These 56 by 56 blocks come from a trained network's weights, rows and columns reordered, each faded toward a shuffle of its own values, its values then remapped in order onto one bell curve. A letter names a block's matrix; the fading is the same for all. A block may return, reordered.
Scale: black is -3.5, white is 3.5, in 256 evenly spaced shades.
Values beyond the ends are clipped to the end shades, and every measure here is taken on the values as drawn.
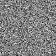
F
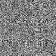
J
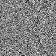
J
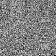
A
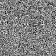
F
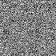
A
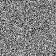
F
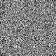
J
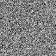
F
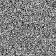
F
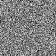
F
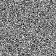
F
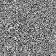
F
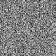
A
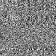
J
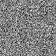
F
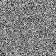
F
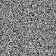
A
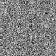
A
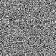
A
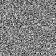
A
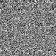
A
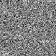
A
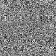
J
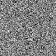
F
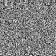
A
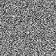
A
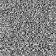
J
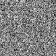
F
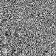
A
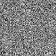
J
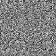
J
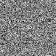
A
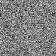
A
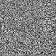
A
